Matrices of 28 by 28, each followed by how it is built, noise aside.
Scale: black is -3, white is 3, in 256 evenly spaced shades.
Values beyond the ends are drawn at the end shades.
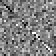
diagonal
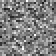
repeating columns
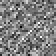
Hankel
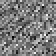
Hankel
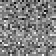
repeating columns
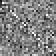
diagonal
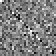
diagonal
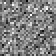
Hankel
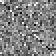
diagonal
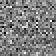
low rank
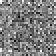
blocks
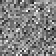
Hankel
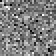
diagonal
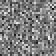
blocks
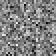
blocks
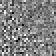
lower triangular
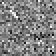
diagonal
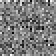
low rank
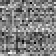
blocks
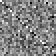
diagonal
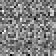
repeating columns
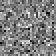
low rank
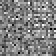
blocks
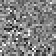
lower triangular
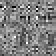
low rank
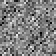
Hankel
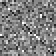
diagonal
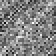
Hankel
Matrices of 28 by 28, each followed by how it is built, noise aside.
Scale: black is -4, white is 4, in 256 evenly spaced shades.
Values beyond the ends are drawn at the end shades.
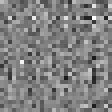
low rank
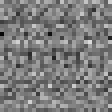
repeating columns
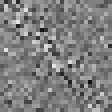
banded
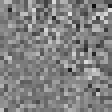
upper triangular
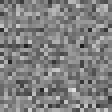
blocks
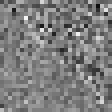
upper triangular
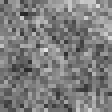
smooth
